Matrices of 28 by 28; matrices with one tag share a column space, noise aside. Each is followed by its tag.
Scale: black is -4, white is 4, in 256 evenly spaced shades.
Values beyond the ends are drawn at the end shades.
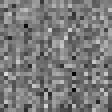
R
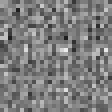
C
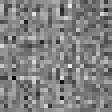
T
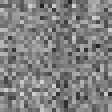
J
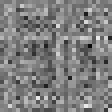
T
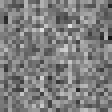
C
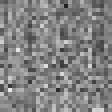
R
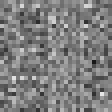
C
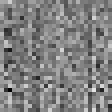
R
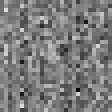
C
